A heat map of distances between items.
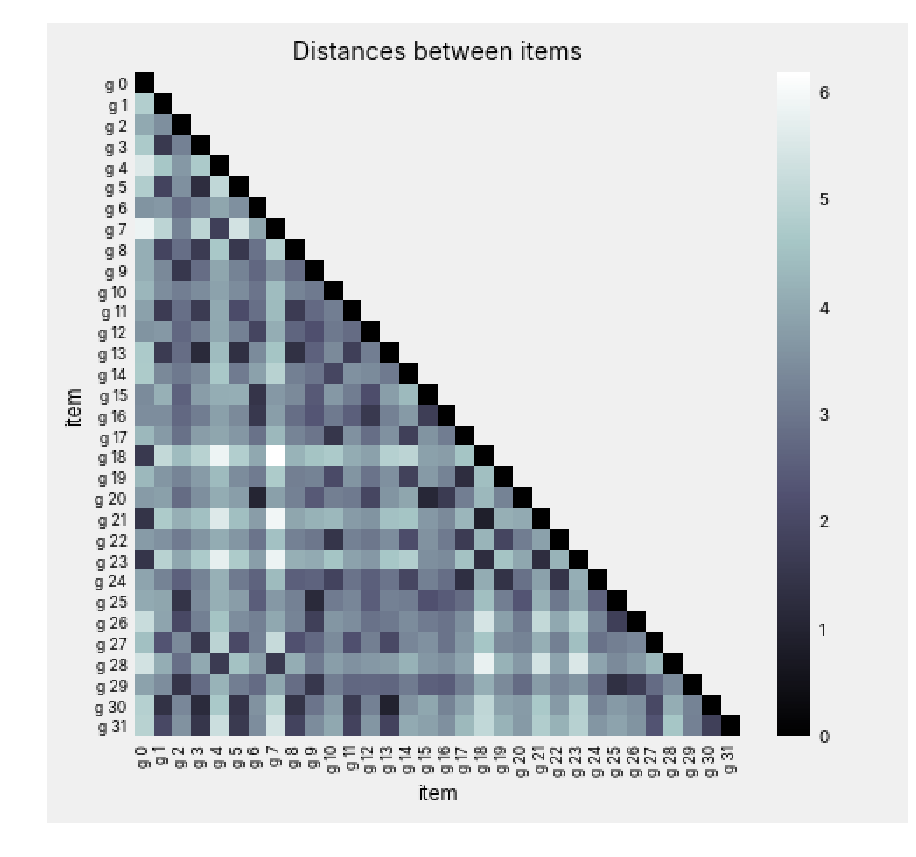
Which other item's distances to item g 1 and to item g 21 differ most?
g 18
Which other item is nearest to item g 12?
g 16
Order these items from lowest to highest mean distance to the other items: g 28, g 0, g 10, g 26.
g 10, g 26, g 28, g 0
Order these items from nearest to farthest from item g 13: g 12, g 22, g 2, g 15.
g 2, g 12, g 22, g 15
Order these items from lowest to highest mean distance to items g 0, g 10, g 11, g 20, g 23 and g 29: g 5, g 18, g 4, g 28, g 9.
g 9, g 18, g 5, g 28, g 4
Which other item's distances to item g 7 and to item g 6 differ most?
g 20
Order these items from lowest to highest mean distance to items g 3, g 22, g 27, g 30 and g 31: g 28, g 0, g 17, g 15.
g 17, g 15, g 28, g 0
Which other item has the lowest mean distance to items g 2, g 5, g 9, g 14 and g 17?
g 24
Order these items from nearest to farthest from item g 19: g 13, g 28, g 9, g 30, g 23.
g 9, g 13, g 30, g 28, g 23
